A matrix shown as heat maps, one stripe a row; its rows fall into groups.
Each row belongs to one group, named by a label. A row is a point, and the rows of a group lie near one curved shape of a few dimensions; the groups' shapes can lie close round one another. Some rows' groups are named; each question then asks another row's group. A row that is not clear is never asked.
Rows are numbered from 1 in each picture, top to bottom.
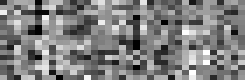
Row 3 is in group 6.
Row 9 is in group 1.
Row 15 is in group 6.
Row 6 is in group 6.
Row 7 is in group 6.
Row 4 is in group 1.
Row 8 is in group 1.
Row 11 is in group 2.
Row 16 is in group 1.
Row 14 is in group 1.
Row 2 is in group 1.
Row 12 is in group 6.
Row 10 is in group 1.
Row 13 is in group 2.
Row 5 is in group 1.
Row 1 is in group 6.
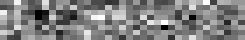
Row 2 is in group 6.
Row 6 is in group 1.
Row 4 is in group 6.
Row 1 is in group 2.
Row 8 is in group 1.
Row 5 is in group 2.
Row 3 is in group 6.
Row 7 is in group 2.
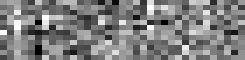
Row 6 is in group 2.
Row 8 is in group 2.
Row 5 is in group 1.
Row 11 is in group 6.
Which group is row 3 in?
2
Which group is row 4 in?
1
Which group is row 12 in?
6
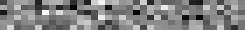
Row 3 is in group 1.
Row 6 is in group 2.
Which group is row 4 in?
6
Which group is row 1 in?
6
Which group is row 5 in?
2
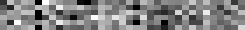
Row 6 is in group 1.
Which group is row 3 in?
1
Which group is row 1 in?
1
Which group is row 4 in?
6
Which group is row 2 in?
1
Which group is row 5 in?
1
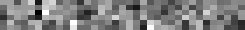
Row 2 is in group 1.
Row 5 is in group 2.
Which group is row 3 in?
1
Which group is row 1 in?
1
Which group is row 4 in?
6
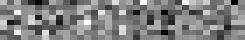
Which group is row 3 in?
1
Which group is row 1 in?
6
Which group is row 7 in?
1
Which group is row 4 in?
1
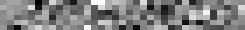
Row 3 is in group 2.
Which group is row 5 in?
6
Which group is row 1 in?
6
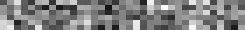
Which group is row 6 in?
2
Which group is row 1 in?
2
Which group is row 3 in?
2
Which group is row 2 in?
2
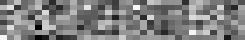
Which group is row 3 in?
6
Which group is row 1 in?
2
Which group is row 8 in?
6
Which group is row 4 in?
2
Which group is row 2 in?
2
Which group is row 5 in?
6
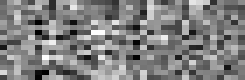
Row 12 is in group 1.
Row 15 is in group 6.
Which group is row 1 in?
2
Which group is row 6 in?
1
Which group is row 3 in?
2
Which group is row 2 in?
2
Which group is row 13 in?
6
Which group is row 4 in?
2
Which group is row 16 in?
6
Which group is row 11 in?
2
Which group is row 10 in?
6
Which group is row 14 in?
6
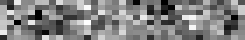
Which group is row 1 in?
1
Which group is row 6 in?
6
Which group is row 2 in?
1
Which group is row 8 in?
6
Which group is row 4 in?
6
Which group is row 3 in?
1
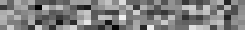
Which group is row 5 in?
2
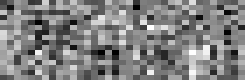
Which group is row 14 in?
2
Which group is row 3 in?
6
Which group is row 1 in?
6
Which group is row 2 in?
1
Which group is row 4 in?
6
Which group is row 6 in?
2
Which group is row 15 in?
2
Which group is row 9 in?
6
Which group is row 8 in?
1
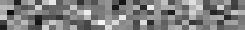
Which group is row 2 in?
2
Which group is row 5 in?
6
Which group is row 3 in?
1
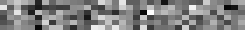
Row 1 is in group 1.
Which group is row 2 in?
6
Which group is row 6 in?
6
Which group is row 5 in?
6
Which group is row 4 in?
6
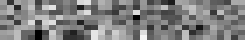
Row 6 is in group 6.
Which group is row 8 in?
6
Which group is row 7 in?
6
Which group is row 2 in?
1
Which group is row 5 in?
1
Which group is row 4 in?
1
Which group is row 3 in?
2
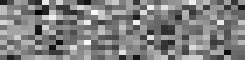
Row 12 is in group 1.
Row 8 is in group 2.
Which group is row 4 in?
1
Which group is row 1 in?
6
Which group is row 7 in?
1
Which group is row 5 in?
2
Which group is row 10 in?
2
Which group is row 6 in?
1
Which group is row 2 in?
2
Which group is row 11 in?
6
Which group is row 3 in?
6
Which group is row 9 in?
1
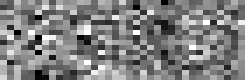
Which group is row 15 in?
6
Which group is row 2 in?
1
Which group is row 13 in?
1
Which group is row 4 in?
6
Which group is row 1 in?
1
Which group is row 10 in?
2
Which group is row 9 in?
6
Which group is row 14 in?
6
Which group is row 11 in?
1
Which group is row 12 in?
2
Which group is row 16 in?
6
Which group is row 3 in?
2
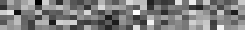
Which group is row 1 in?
1
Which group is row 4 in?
2
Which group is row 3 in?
2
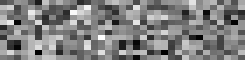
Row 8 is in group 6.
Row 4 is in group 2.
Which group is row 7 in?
2
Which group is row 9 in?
1
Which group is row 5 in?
2
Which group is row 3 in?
2
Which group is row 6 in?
6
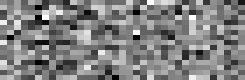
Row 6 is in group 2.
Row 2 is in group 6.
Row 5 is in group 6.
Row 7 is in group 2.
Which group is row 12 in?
6
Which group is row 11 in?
6
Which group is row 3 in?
1
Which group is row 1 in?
2
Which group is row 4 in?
1
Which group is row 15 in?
2
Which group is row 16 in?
2
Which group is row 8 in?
1
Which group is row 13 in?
6
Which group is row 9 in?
6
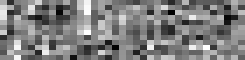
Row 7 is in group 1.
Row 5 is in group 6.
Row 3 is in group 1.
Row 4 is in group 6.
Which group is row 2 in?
2
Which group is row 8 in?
6
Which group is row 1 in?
1
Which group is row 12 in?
2
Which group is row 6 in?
1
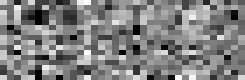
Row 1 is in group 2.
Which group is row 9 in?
1
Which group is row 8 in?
2
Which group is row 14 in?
1
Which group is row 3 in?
6
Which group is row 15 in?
6
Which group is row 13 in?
2
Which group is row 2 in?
2
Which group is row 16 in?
1
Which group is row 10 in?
1
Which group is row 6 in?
1
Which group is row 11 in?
1
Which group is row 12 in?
6
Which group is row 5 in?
6
